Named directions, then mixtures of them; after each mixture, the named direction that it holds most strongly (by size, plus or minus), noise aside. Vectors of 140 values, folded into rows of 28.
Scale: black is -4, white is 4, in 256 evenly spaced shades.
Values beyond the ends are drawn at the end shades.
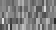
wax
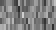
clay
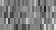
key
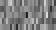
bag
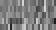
wax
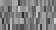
wax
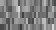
clay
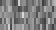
clay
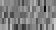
key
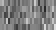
key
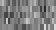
key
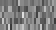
wax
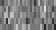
key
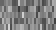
clay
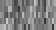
clay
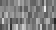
wax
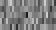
bag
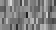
bag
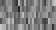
clay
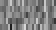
bag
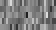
bag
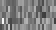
wax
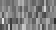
wax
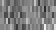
key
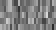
clay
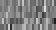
wax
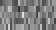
clay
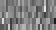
wax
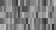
clay
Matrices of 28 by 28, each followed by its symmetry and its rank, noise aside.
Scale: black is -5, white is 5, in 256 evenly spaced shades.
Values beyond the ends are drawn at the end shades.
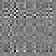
no symmetry, rank two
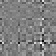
antisymmetric, rank two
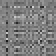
no symmetry, rank three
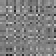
no symmetry, rank two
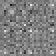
symmetric, rank three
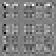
antisymmetric, rank two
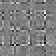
antisymmetric, rank two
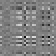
no symmetry, rank one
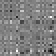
symmetric, rank two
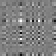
symmetric, rank one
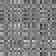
antisymmetric, rank two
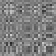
symmetric, rank two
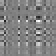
no symmetry, rank one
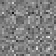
symmetric, rank three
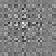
symmetric, rank two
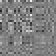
no symmetry, rank two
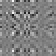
no symmetry, rank two
